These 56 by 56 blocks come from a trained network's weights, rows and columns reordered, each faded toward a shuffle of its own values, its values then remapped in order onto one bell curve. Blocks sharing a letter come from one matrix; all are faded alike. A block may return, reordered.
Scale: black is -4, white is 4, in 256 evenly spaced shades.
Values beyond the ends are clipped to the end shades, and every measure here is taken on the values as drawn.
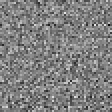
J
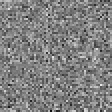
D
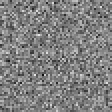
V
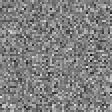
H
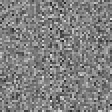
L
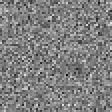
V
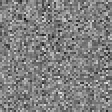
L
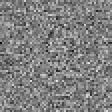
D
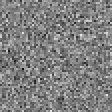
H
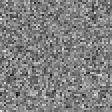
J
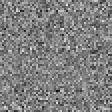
H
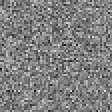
H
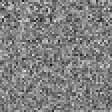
J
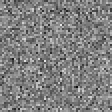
J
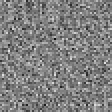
H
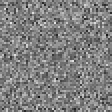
H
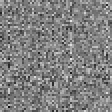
L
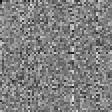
L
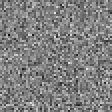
J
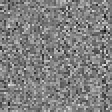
L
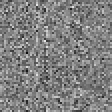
L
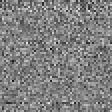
J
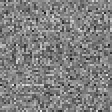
D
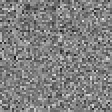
J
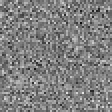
H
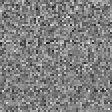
J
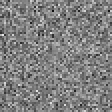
V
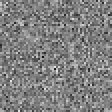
H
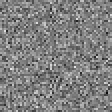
H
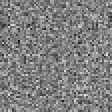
D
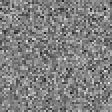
J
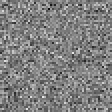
H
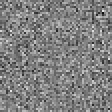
L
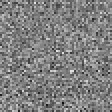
D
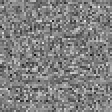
J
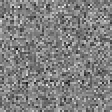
J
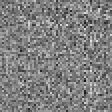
L
